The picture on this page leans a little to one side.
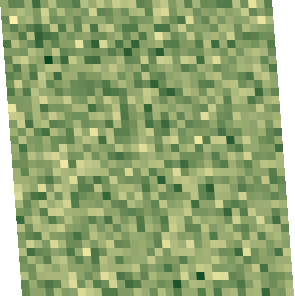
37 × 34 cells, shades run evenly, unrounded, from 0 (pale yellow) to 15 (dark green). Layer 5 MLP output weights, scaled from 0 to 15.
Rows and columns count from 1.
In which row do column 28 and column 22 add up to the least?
27
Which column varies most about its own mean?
20
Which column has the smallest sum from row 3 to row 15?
29
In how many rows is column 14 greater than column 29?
19
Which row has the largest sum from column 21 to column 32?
6
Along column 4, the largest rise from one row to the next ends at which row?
25
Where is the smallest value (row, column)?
3, 2
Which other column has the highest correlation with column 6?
12
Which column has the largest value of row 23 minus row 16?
5
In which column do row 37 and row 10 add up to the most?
31
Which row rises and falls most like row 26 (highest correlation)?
35
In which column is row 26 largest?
23
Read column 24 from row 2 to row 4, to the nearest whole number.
5 2 8
